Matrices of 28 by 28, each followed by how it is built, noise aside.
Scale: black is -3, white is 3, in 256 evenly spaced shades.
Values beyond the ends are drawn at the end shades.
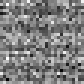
blocks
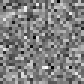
noise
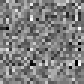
low rank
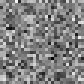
blocks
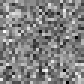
noise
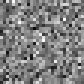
noise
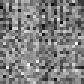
blocks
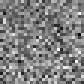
noise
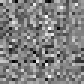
low rank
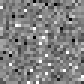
sparse
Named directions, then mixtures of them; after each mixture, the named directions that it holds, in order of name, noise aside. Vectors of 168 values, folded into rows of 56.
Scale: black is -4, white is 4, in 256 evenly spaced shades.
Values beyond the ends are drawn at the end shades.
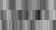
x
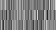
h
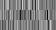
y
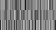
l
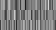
l.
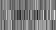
h, x.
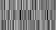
l, y.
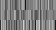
l.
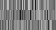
y.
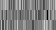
h, x, y.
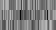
x, y.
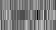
h, x.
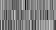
h, l, y.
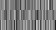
l.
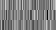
h, y.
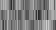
h, x.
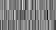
l, y.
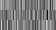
h, l, y.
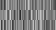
h, l, y.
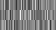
l, y.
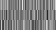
h, l, y.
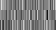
h, l, y.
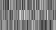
x, y.
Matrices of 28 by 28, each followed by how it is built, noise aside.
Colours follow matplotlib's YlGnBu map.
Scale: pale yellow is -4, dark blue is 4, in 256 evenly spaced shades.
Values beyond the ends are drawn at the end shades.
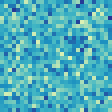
noise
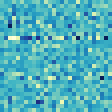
uneven rows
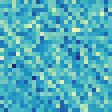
Toeplitz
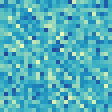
Toeplitz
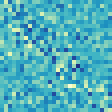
banded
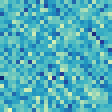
Toeplitz
